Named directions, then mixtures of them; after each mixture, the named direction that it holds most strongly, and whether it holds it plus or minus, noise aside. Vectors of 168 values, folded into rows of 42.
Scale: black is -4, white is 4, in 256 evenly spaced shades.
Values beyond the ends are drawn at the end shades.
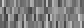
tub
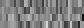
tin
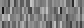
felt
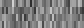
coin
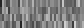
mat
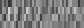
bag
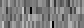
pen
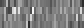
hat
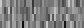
mat, minus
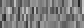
bag, plus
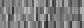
tub, minus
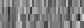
tin, minus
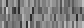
hat, minus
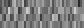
bag, plus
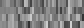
tin, plus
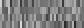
mat, minus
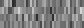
coin, minus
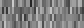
coin, plus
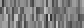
tub, minus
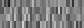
felt, plus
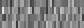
felt, minus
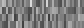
tub, plus
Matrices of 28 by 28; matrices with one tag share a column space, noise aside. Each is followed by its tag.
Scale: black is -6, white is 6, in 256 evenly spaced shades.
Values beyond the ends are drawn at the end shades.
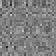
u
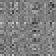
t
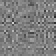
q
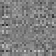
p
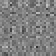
u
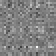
u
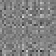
p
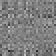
p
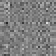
t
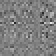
q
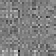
p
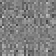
p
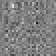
t
